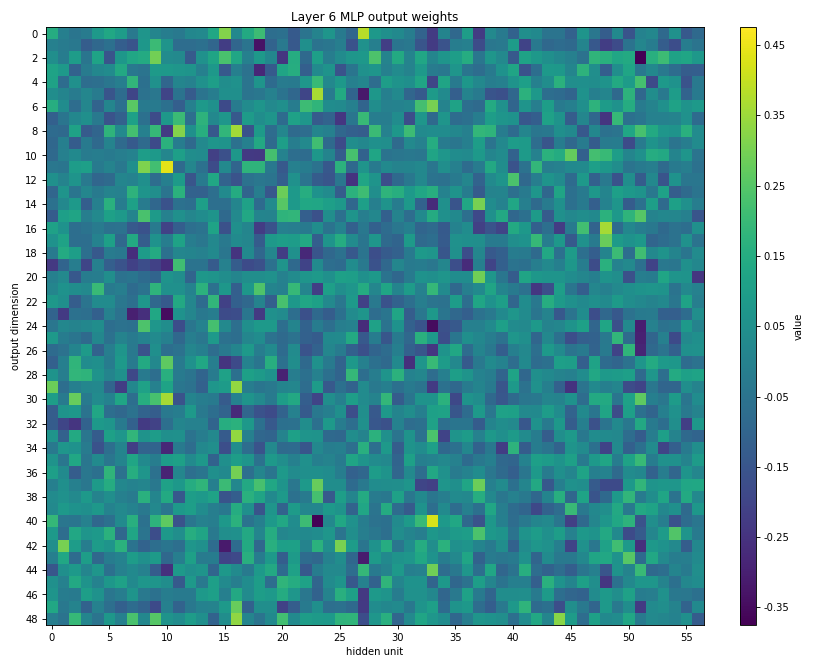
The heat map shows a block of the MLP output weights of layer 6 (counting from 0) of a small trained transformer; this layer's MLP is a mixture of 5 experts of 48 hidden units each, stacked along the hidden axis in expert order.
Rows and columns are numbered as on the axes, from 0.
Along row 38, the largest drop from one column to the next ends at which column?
24
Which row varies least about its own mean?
35
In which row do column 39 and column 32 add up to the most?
6
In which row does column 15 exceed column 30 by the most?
0
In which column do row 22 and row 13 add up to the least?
19
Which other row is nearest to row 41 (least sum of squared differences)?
20
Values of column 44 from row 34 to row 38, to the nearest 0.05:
-0.1 0.05 0.05 0 0.15
